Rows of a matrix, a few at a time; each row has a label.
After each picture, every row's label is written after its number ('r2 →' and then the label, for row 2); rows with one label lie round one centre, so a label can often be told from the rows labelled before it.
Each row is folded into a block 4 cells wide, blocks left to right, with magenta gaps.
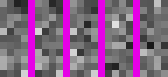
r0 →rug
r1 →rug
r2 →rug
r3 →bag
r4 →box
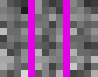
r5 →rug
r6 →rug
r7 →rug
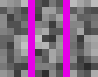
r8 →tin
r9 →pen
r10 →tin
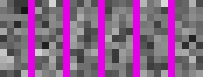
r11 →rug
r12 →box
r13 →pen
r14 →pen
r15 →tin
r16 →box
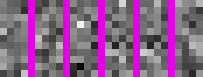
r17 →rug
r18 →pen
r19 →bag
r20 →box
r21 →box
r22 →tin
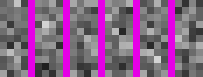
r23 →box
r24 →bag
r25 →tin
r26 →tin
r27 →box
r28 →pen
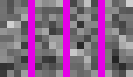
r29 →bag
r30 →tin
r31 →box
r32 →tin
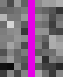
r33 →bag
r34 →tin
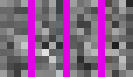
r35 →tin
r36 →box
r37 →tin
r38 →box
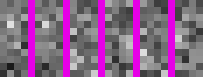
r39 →bag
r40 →bag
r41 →rug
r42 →tin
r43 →rug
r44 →pen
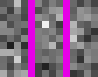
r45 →box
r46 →bag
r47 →pen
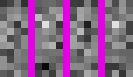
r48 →pen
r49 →bag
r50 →pen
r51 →bag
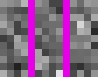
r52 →tin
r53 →rug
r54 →bag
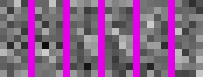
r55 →box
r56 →box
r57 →tin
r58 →tin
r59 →bag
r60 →rug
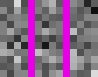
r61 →box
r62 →box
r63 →rug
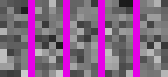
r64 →rug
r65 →box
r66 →pen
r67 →rug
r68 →box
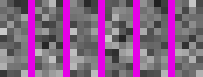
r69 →rug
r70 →box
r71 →rug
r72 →pen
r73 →rug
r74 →box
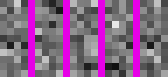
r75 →box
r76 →rug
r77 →tin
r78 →bag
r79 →box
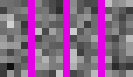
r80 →bag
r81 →rug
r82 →rug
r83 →tin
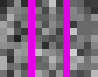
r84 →pen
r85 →box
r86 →rug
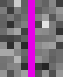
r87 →box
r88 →bag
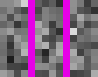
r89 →tin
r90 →pen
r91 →rug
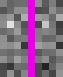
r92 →bag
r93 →bag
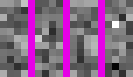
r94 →tin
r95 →pen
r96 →tin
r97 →bag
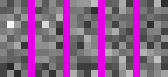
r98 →bag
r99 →bag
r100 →tin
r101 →box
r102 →box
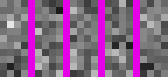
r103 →bag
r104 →rug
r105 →rug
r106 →box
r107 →bag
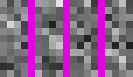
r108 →bag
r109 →tin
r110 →box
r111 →box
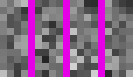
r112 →tin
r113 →pen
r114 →rug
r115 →rug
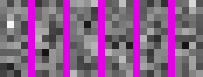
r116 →bag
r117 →pen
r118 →tin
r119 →box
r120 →pen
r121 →box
